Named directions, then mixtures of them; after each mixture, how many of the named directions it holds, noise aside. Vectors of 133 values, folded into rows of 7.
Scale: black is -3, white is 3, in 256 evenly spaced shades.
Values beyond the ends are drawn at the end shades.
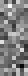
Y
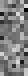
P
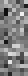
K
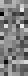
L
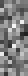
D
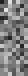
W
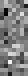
one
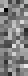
three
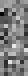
four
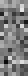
one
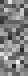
three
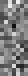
two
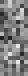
four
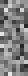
two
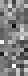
two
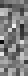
four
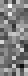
one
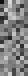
one
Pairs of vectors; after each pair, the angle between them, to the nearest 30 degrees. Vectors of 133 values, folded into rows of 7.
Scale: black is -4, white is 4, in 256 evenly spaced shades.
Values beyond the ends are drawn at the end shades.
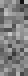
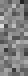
90 degrees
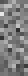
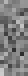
90 degrees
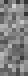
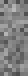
30 degrees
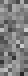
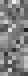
120 degrees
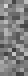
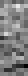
60 degrees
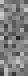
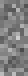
120 degrees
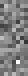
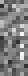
90 degrees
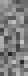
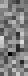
30 degrees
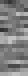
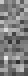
120 degrees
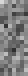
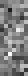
120 degrees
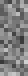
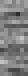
120 degrees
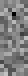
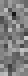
30 degrees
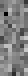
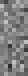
120 degrees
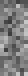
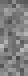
30 degrees
